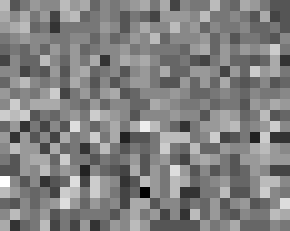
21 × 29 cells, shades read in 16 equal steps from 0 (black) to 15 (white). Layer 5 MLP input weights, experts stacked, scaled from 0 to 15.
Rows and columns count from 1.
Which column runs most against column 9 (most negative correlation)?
18
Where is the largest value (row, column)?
17, 1
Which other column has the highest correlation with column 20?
25
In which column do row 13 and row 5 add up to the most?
27
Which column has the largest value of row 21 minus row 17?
5
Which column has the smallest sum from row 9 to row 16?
13
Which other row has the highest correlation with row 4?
8
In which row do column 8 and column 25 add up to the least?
21
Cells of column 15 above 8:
9
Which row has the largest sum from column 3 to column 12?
11
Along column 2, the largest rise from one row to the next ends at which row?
14
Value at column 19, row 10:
7
